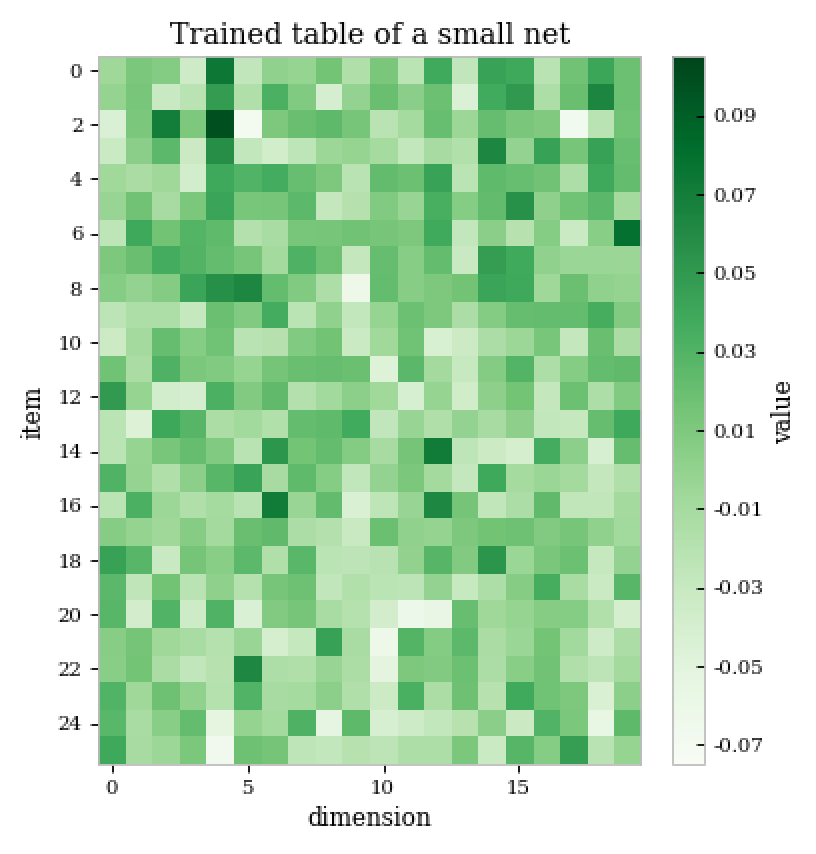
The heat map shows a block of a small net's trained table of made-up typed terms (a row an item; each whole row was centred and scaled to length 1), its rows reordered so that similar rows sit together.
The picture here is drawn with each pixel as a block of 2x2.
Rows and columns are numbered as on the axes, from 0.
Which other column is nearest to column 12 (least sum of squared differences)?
1
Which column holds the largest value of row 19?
16
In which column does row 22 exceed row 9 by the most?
5
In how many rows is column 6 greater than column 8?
14
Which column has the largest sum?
4
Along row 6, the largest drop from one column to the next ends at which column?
13
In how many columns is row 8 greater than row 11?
12
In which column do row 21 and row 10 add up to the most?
8
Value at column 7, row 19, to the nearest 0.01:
0.02
